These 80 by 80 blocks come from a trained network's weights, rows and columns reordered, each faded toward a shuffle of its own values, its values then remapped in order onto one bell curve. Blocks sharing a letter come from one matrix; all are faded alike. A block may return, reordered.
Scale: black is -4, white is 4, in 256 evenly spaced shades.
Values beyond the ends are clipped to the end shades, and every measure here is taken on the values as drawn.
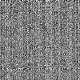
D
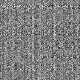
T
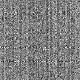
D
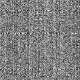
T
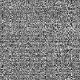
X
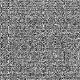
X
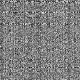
T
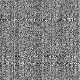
T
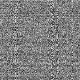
X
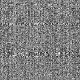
T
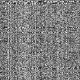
T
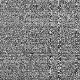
X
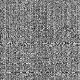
T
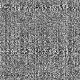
T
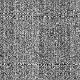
D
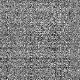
X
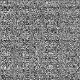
X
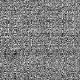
X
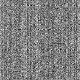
D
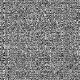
X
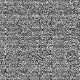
X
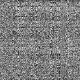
X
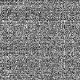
X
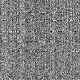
T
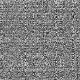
X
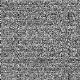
X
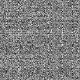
X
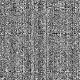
D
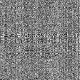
T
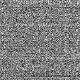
X
